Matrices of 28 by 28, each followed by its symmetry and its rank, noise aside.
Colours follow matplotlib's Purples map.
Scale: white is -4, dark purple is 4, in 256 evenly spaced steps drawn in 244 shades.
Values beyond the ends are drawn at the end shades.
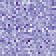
no symmetry, rank six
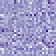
antisymmetric, rank six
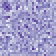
symmetric, rank eight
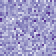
no symmetry, rank eight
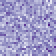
no symmetry, rank eight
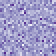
no symmetry, rank six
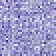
antisymmetric, rank eight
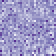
no symmetry, rank six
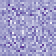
no symmetry, rank six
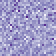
no symmetry, rank six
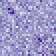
symmetric, rank eight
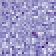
symmetric, rank six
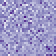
symmetric, rank seven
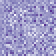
symmetric, rank six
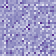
symmetric, rank seven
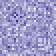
symmetric, rank six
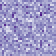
no symmetry, rank seven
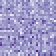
no symmetry, rank seven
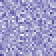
no symmetry, rank eight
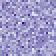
symmetric, rank eight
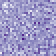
symmetric, rank eight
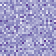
no symmetry, rank eight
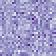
no symmetry, rank six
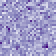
symmetric, rank seven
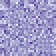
antisymmetric, rank eight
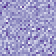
symmetric, rank six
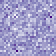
symmetric, rank seven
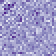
symmetric, rank seven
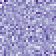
antisymmetric, rank eight
